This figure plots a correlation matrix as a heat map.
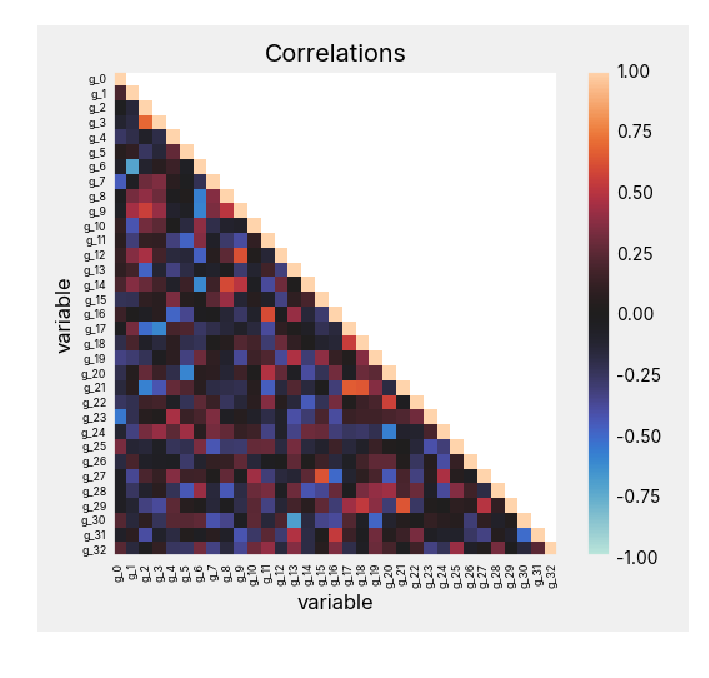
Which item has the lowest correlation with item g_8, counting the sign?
g_6
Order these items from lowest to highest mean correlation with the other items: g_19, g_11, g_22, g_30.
g_30, g_11, g_22, g_19
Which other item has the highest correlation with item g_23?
g_4
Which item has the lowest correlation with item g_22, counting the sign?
g_14
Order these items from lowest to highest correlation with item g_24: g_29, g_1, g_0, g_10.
g_1, g_0, g_29, g_10
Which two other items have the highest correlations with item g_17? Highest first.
g_21, g_18
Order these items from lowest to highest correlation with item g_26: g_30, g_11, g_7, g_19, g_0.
g_30, g_0, g_11, g_7, g_19
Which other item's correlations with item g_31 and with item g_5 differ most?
g_16
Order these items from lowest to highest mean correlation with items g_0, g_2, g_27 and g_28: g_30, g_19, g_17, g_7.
g_17, g_7, g_19, g_30
